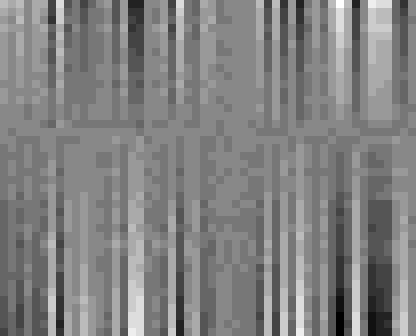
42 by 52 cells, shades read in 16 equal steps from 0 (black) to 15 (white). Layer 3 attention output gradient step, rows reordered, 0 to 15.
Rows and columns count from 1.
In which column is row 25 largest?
18
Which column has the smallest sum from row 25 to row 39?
43
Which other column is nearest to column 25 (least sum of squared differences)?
9
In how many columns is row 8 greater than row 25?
25
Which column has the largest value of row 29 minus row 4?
17
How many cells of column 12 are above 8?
5
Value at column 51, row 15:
7
